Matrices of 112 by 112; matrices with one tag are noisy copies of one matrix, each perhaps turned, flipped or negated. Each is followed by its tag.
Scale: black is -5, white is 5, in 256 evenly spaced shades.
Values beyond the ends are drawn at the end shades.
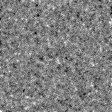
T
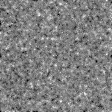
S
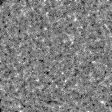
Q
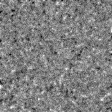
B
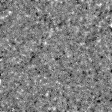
B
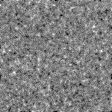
S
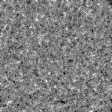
Q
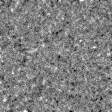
B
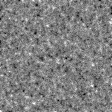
T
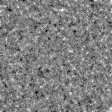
Q
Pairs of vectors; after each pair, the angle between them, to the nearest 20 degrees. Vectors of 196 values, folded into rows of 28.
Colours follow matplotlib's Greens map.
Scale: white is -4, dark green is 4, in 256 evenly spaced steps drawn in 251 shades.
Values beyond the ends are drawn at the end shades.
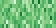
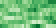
80 degrees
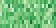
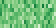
160 degrees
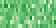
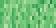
120 degrees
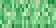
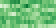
80 degrees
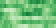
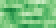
160 degrees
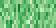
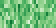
20 degrees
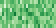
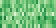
120 degrees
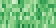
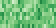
20 degrees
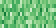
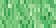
80 degrees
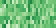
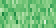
60 degrees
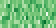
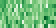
100 degrees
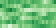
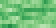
160 degrees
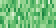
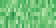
160 degrees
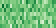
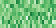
120 degrees
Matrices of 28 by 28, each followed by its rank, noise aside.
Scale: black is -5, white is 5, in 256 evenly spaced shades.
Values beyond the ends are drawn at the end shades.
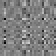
two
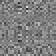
three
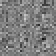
five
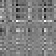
two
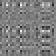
two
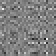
three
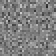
four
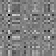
two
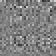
four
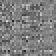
four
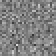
five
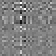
two
